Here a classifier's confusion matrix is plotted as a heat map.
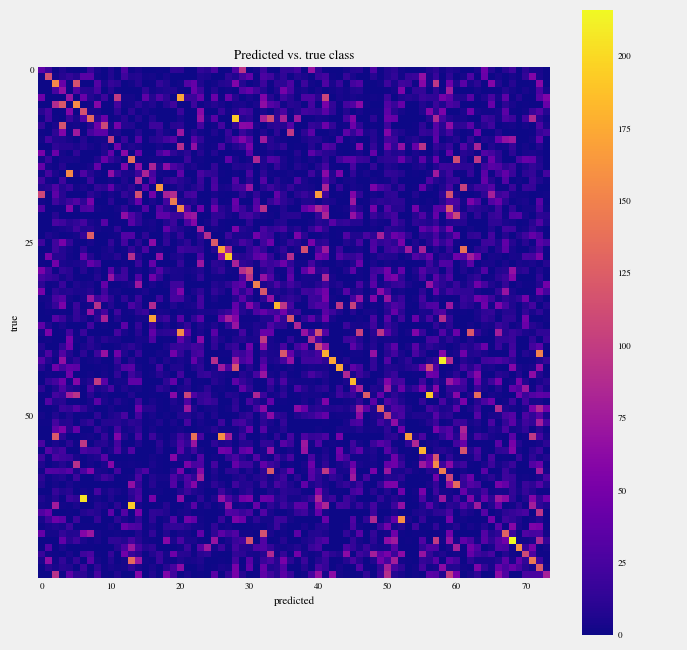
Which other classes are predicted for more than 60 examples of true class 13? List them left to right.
31, 60, 63
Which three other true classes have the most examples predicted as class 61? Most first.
26, 55, 17
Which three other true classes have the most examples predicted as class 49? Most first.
38, 24, 32
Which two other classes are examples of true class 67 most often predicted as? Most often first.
32, 7
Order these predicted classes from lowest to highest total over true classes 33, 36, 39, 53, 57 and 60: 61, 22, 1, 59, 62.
1, 62, 61, 59, 22
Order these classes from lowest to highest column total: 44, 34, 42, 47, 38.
47, 42, 44, 34, 38
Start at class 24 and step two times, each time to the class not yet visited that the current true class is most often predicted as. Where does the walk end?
28
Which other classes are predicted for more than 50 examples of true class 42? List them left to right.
3, 25, 28, 36, 58, 59
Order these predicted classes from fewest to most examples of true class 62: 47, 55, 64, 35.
47, 35, 55, 64
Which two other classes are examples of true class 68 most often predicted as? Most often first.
30, 57
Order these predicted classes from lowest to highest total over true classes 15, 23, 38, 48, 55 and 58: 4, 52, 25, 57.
52, 25, 57, 4
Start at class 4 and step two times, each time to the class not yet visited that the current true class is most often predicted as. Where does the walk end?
59
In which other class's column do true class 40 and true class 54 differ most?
6
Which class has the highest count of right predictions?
68
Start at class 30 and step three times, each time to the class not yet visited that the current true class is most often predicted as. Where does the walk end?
50
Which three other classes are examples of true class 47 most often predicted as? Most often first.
56, 63, 21
